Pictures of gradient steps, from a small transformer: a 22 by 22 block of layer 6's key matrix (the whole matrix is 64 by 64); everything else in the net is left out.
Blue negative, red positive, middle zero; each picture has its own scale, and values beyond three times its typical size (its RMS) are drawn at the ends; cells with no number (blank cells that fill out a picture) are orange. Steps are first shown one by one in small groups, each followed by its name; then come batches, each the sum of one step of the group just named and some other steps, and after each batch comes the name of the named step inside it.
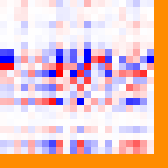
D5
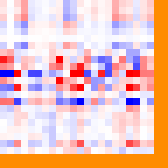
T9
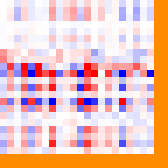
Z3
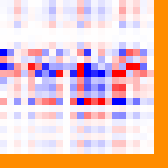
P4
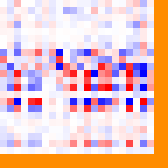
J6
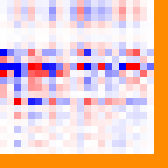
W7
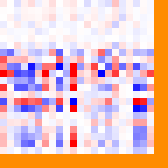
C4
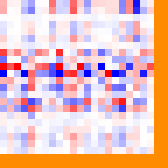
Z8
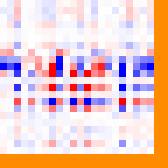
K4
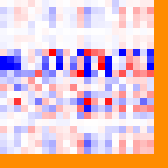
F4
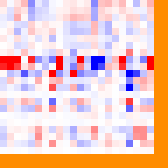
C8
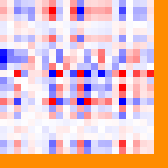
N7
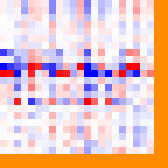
W7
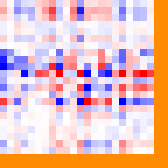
N7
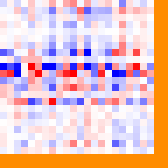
W7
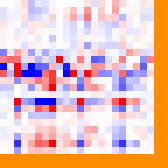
C8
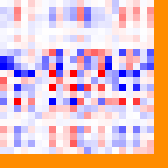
F4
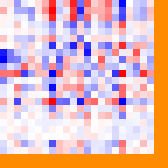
N7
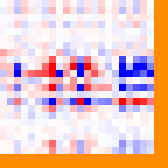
K4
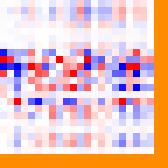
W7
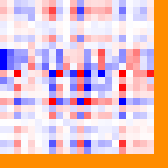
N7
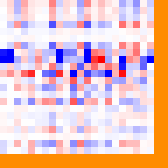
D5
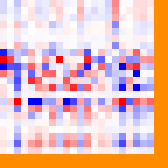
W7
